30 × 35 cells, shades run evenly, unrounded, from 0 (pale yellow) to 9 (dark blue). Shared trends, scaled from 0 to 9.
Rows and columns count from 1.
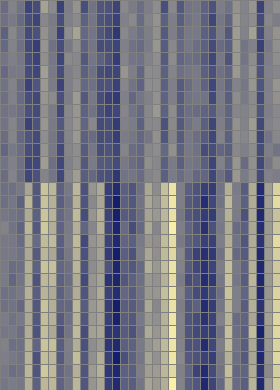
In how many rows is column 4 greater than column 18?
14
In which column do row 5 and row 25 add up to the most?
15
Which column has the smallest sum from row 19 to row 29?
22
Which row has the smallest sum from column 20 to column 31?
23
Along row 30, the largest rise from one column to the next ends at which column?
33
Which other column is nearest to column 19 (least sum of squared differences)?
34
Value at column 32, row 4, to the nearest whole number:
5
